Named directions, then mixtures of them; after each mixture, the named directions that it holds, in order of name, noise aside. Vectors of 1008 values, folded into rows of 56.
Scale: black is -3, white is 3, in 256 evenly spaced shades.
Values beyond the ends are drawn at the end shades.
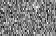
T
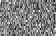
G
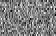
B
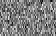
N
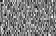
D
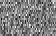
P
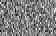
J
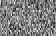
D, G.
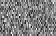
J, P.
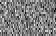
J.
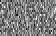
J.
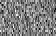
J.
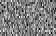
J, N.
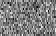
T.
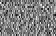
B, J.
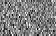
D, J, P.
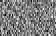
D, J.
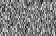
N.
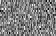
B, G, T.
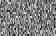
G, N, T.
